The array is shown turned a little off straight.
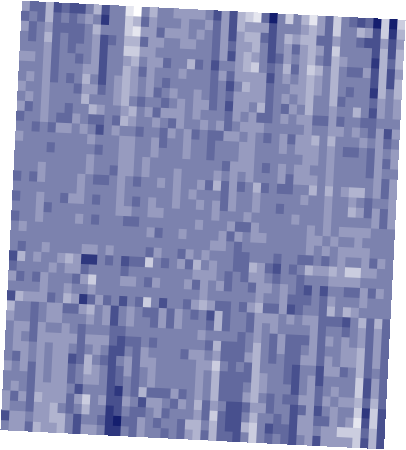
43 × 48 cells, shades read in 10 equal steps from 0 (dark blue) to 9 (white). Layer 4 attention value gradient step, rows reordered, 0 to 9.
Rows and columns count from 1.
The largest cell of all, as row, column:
1, 15
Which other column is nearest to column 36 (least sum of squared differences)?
17
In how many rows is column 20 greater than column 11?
15
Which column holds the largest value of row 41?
45
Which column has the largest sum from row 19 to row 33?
32
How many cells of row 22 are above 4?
11
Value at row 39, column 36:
3
